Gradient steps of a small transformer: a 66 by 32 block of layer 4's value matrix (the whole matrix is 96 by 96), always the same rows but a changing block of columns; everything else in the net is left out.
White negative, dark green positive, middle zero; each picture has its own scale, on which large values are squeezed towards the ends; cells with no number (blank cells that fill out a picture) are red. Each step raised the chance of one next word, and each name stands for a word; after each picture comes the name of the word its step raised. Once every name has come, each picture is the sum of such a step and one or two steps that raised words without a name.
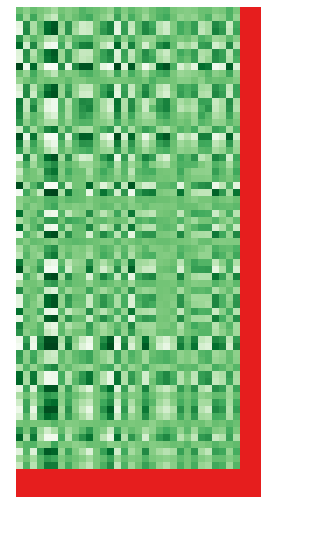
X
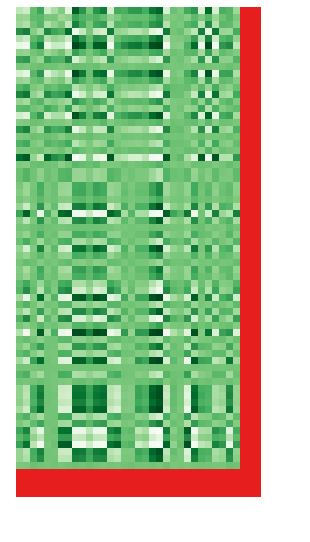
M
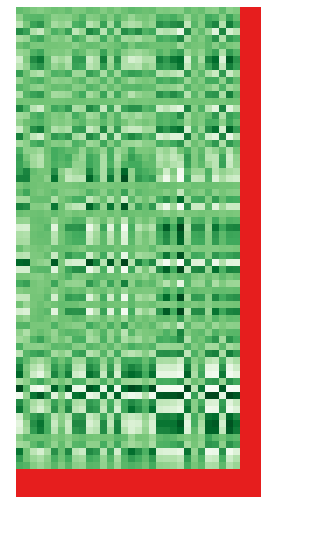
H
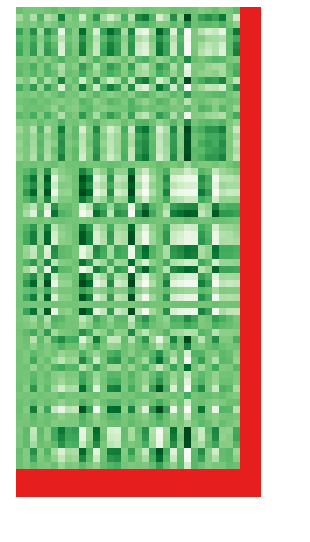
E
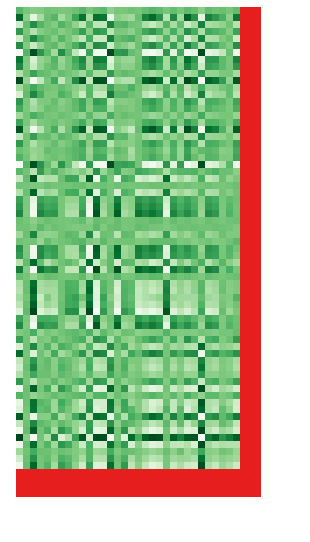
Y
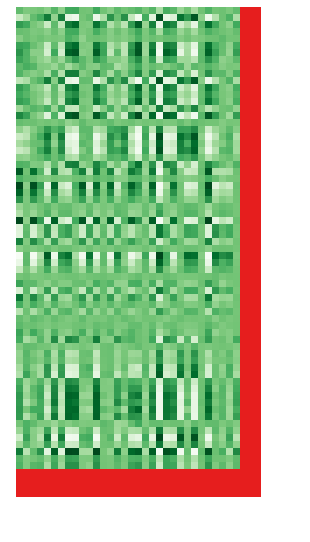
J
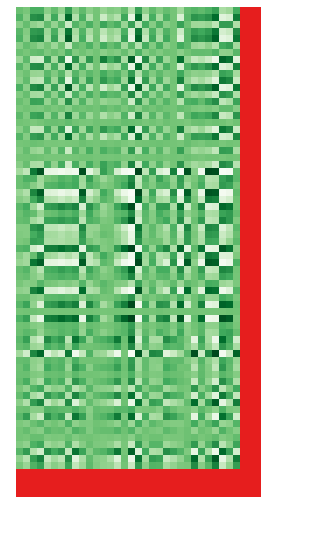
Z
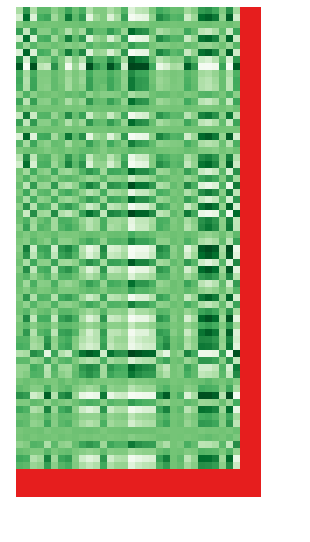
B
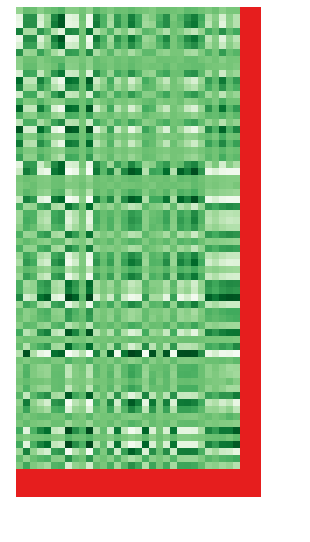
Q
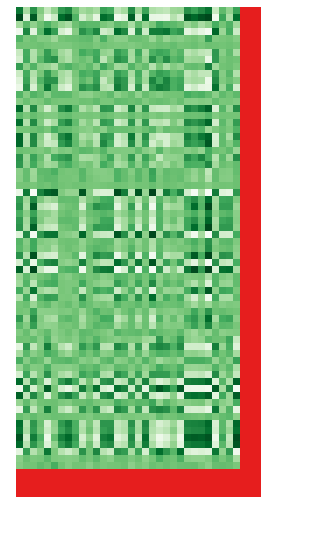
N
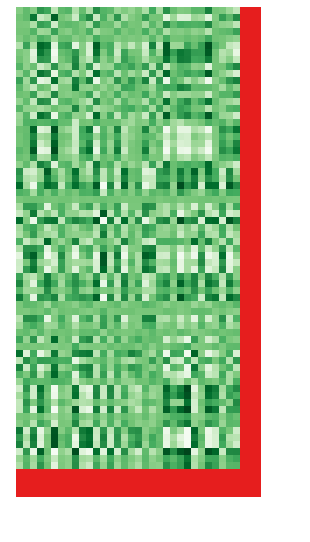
J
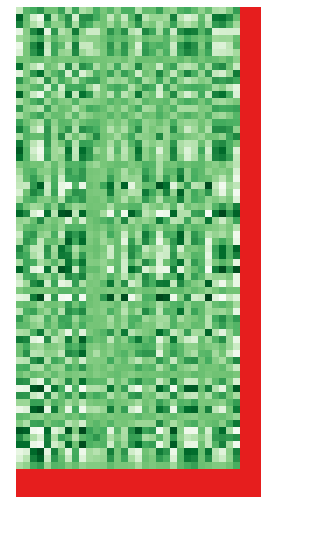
E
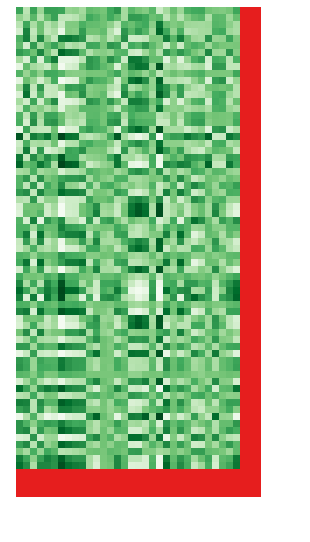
Y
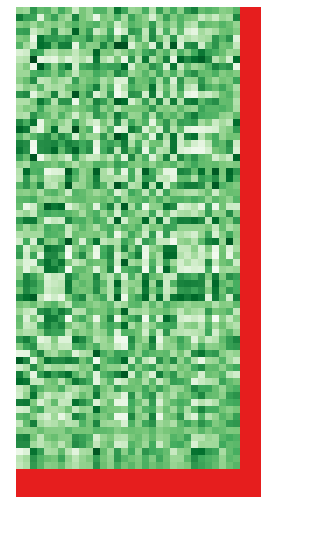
X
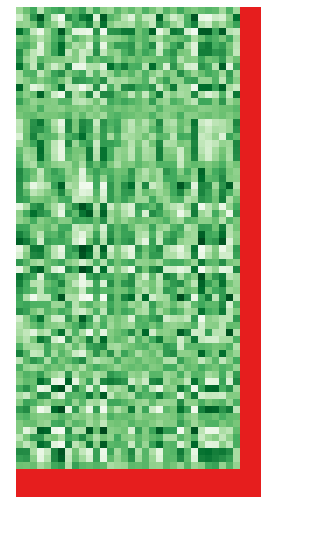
E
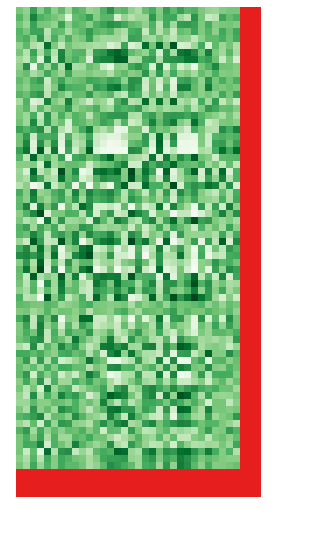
X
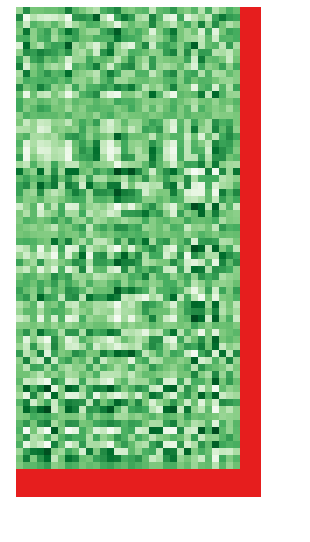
Z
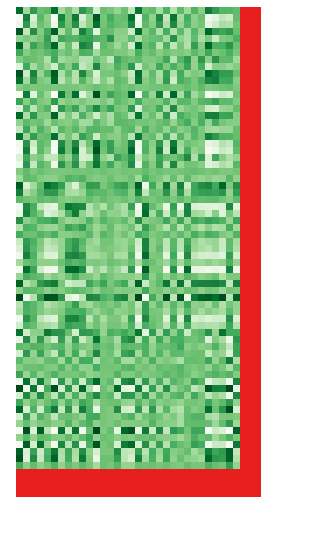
N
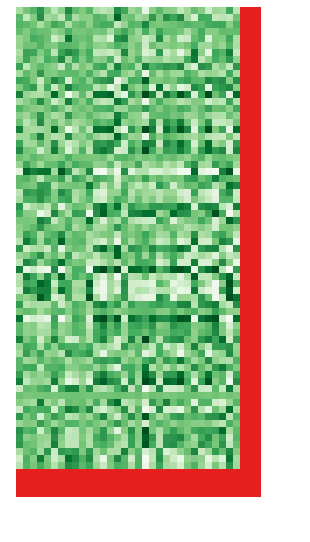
Z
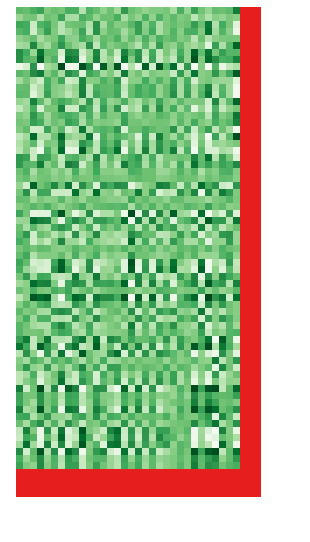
X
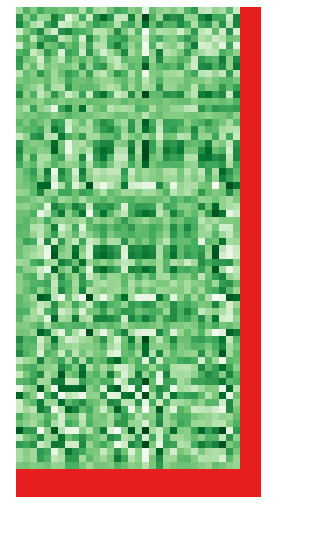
H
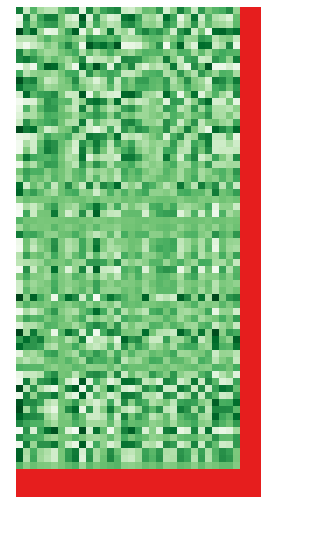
X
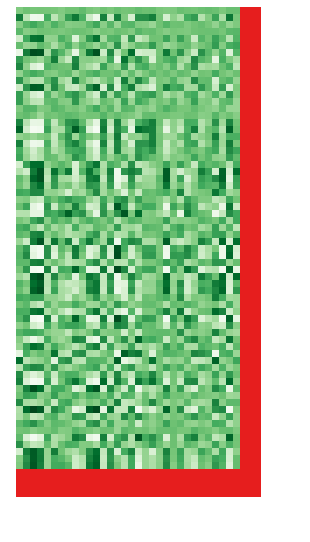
Y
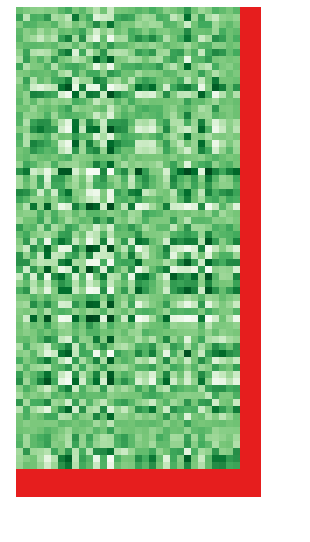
Z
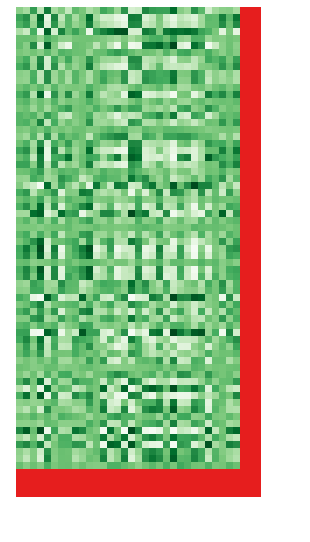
M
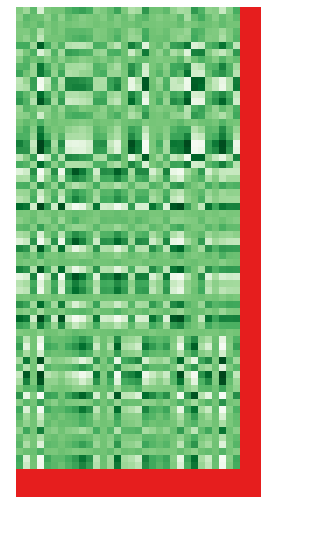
X
